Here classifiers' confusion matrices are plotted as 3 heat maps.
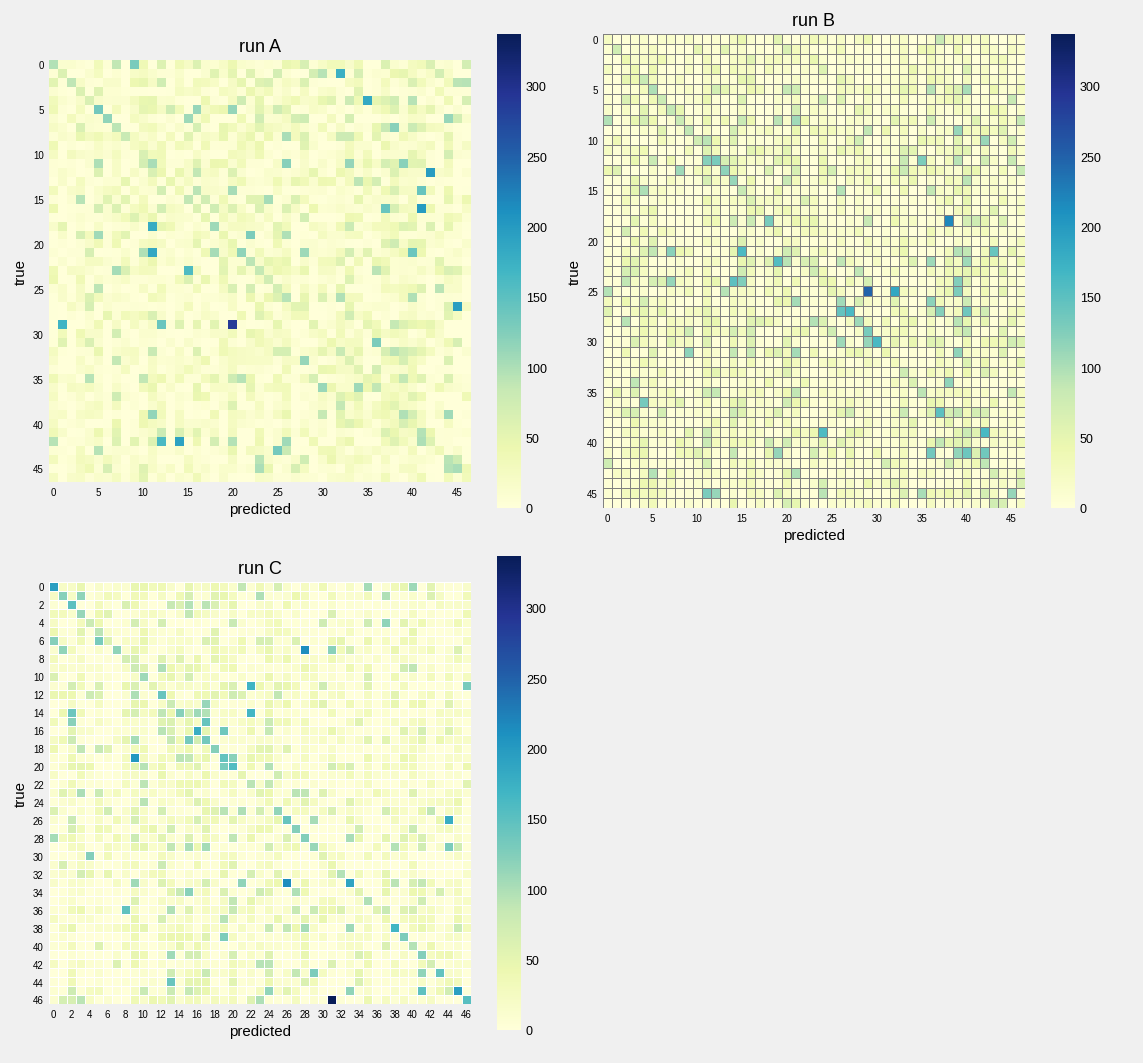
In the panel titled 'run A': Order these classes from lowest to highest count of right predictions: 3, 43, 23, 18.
43, 3, 23, 18
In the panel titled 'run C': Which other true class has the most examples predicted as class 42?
25
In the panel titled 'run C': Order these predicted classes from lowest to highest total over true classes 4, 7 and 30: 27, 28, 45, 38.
27, 38, 45, 28
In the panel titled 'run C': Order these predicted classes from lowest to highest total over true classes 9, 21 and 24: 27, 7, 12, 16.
7, 27, 16, 12
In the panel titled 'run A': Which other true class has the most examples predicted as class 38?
7
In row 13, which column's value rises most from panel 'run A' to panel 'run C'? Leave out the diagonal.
17
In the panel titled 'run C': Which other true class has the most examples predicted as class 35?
0
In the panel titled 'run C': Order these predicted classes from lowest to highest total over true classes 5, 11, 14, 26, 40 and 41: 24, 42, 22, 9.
42, 24, 9, 22
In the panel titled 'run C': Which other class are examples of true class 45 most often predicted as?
41
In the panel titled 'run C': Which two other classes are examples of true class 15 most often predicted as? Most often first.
17, 2
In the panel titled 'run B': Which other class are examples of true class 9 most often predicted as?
39
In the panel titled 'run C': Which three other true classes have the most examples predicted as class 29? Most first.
43, 26, 36
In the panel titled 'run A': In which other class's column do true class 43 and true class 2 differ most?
25
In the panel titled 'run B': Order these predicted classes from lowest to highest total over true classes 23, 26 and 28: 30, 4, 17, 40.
30, 17, 4, 40
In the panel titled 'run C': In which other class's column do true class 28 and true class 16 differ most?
19
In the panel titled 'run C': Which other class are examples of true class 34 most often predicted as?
15
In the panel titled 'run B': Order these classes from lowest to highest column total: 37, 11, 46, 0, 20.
0, 46, 37, 20, 11
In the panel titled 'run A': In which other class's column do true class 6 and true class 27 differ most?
45
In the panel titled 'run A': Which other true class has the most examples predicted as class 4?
35
